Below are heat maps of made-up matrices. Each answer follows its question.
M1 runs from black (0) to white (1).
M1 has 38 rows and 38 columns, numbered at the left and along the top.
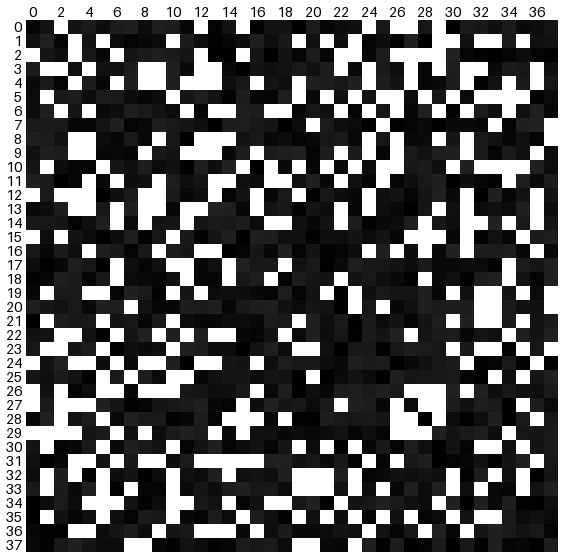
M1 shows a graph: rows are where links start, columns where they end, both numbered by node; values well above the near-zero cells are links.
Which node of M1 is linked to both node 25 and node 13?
node 11
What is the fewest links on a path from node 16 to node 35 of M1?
3
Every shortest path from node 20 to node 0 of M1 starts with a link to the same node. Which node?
node 23
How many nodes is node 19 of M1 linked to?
12
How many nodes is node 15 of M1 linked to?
8
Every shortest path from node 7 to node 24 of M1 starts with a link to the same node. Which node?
node 37
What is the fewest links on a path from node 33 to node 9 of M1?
3
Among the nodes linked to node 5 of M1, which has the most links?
node 10
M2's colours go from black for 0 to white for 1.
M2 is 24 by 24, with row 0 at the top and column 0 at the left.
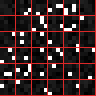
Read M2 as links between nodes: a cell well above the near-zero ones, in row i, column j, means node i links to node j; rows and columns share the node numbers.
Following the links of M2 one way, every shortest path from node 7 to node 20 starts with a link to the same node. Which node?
node 17
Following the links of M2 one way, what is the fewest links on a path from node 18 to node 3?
3
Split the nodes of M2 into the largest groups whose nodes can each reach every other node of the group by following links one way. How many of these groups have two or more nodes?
2
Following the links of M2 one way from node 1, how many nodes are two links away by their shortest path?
7
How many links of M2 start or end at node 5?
3
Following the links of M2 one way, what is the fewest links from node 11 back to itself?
3
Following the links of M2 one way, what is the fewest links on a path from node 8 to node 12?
2
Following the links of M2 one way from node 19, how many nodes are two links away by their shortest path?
1
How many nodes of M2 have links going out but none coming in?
1
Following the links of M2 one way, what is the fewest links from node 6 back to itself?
2
